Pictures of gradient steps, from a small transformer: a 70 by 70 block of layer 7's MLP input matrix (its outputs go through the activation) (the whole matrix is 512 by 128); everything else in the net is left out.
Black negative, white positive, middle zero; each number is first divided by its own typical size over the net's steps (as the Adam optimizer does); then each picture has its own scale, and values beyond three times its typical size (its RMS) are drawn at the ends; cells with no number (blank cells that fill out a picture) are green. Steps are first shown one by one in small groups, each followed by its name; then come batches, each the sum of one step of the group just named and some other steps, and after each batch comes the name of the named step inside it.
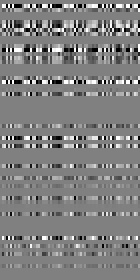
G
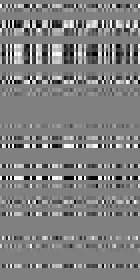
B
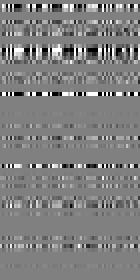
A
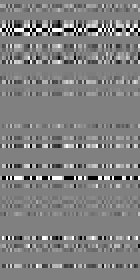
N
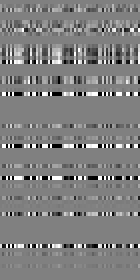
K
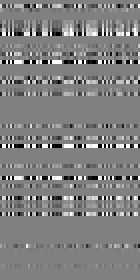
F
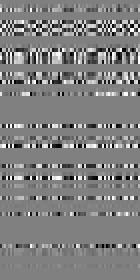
K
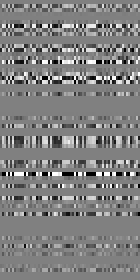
G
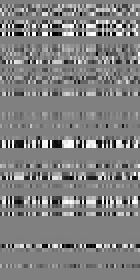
F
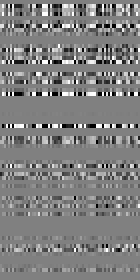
A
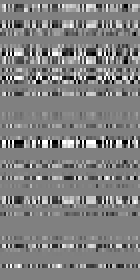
B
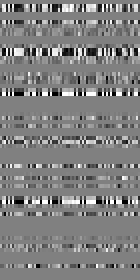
A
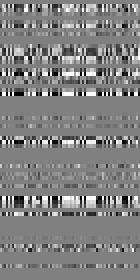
A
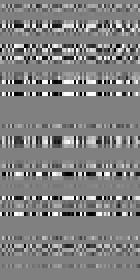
G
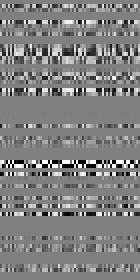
A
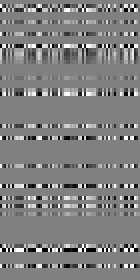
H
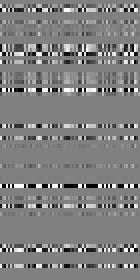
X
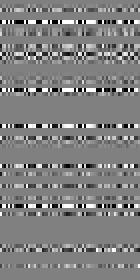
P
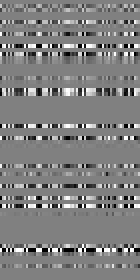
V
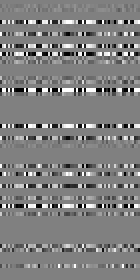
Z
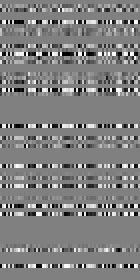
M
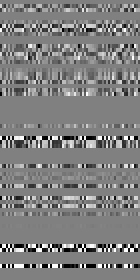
H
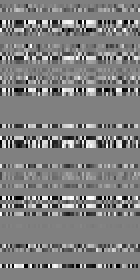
P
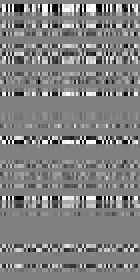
H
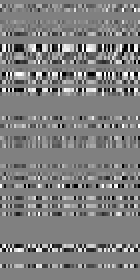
X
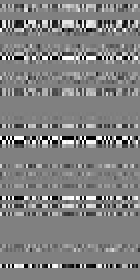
P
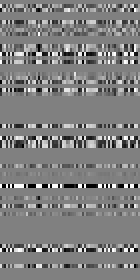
X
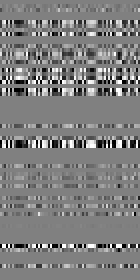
M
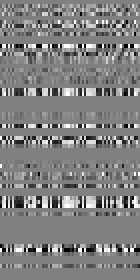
V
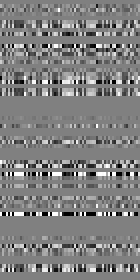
M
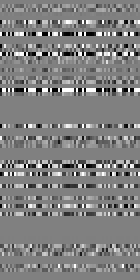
Z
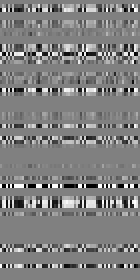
X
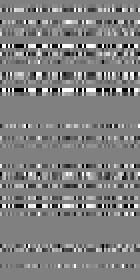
Z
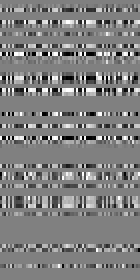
Z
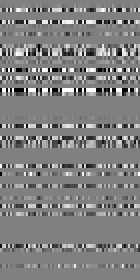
Z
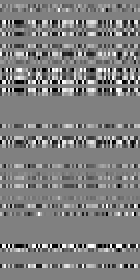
M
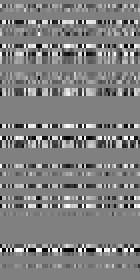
V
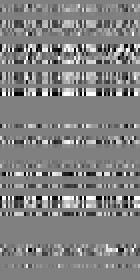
V
